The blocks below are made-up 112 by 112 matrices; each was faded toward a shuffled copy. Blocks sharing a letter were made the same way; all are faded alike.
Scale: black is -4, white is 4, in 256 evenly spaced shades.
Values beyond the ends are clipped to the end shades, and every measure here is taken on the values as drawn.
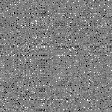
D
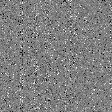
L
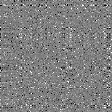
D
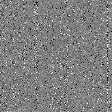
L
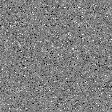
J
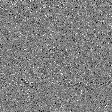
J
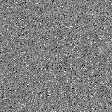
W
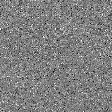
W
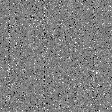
L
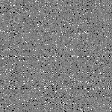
D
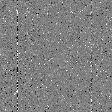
L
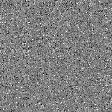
W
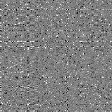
D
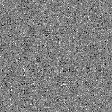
W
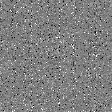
L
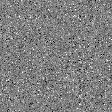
W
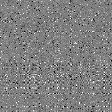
D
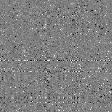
D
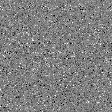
J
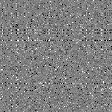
D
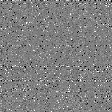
D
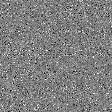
J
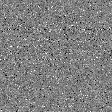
J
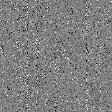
L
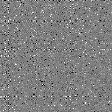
D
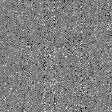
L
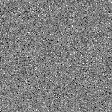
W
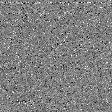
J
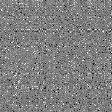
D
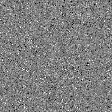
W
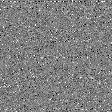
J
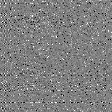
D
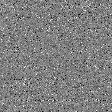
J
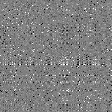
D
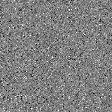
W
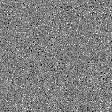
W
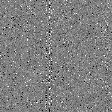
L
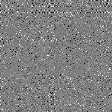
D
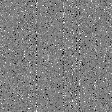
L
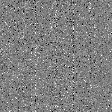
L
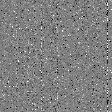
L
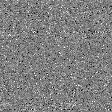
J
